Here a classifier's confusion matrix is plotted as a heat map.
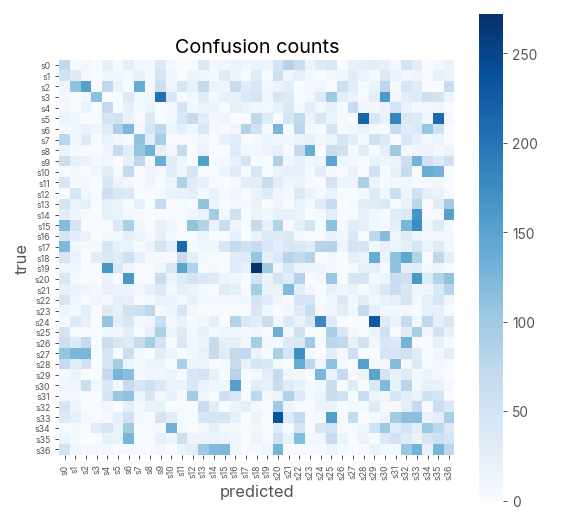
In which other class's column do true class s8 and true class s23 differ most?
s31
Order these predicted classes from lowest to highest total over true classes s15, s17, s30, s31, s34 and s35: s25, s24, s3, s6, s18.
s3, s24, s18, s25, s6
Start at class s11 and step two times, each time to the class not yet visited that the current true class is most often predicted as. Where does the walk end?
s22
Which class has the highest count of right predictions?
s24
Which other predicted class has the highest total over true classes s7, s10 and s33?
s20
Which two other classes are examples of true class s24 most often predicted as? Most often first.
s29, s4
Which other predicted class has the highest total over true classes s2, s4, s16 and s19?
s18
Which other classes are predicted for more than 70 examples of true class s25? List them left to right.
s9, s20, s33
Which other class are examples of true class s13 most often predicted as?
s36
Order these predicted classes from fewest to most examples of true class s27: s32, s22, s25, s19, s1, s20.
s19, s25, s32, s20, s1, s22
